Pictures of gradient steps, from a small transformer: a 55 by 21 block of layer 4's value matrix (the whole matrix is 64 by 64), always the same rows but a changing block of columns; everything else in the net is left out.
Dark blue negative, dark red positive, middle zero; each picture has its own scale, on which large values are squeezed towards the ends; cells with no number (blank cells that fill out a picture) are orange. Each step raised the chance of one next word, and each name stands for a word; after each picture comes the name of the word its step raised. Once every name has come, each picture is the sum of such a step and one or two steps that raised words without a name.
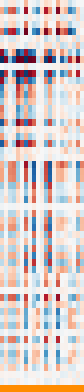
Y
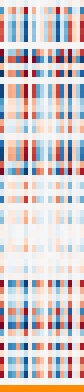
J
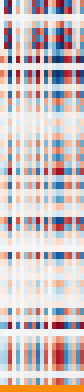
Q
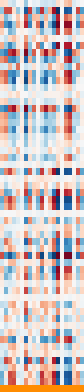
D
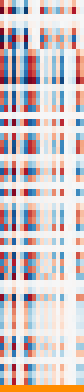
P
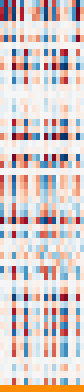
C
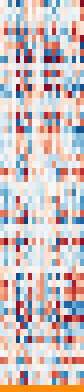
J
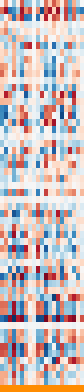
P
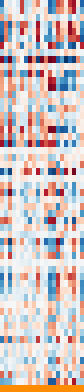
Y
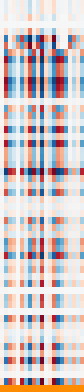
D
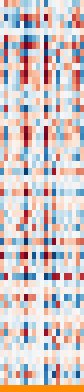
D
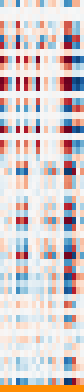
P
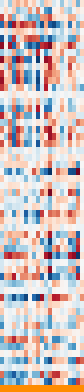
D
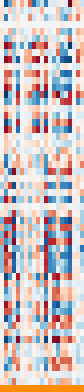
Q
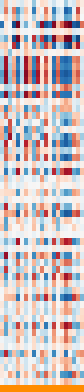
P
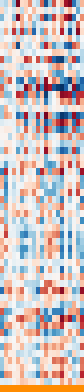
J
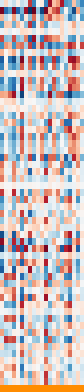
C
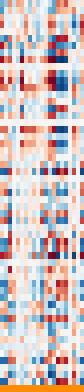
D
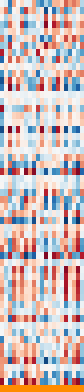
D
